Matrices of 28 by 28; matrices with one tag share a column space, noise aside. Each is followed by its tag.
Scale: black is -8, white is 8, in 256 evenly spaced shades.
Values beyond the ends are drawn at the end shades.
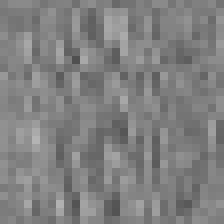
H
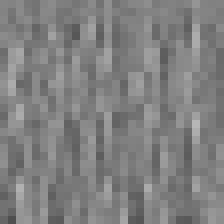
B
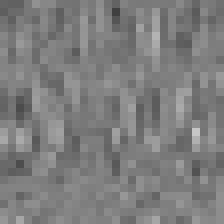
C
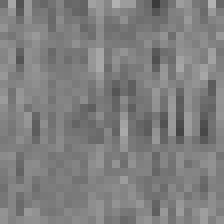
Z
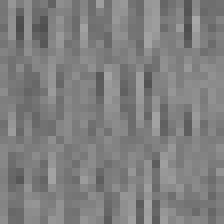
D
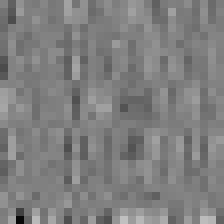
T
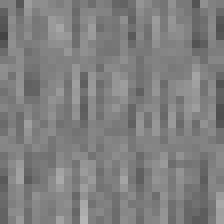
D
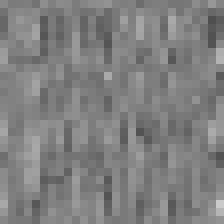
H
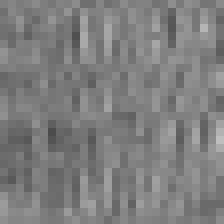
H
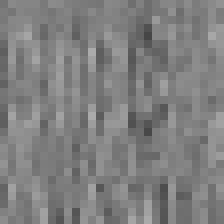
B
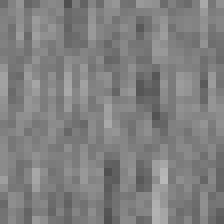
D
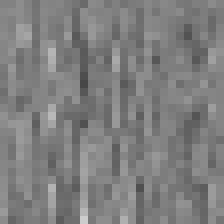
B
